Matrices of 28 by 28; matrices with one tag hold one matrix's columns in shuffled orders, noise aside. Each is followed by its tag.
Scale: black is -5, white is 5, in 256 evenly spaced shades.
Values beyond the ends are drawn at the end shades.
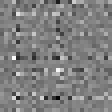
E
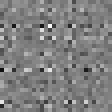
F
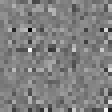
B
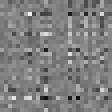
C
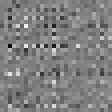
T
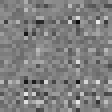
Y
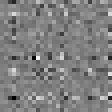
E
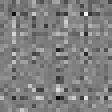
C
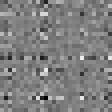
E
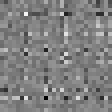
C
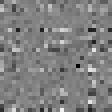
B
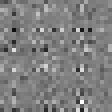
B
